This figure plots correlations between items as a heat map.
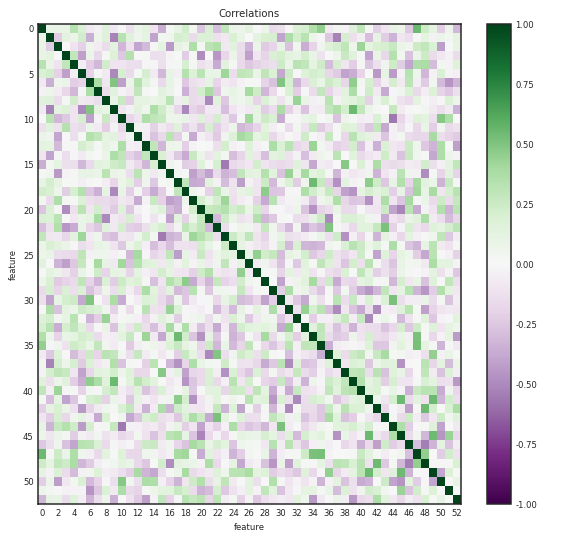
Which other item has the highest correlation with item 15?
38
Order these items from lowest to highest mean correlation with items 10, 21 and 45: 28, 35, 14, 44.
44, 14, 28, 35
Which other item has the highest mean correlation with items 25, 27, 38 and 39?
40
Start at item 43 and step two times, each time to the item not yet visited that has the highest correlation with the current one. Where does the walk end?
36
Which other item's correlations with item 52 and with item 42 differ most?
39
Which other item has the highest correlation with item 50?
10
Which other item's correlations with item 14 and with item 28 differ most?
18
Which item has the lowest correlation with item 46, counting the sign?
48
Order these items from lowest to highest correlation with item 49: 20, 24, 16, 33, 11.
11, 20, 16, 33, 24
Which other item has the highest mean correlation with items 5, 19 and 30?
23
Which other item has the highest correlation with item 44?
30
